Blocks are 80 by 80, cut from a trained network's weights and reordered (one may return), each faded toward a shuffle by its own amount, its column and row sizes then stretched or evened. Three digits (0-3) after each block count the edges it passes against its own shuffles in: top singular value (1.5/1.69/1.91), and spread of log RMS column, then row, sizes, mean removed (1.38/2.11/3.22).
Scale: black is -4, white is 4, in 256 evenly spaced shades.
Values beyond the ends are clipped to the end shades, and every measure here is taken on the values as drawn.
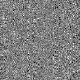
0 2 0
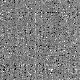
0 1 1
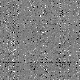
0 2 1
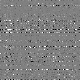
1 1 3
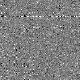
1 1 1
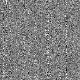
0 2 0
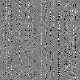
1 3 1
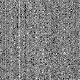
1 1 1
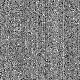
1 0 0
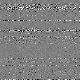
2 1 3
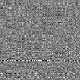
3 0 2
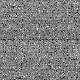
1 1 0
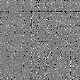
1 2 1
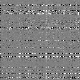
2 1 3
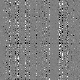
2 3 0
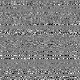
3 0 3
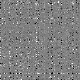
0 2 2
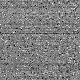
1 0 0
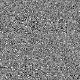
0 1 2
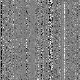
3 3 0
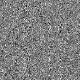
0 2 0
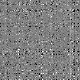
1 2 2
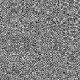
3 1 0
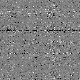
1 1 2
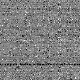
2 1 1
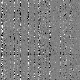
2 3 0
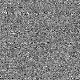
0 0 2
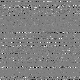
0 0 3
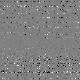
0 1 3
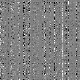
2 3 1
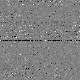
3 0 2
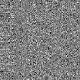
2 2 0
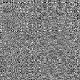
3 1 1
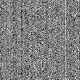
1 1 0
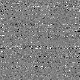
0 1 2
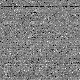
2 0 1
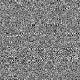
2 0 2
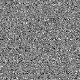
1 0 2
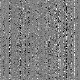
2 3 0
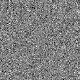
1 1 0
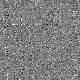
0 1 0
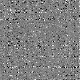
0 1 2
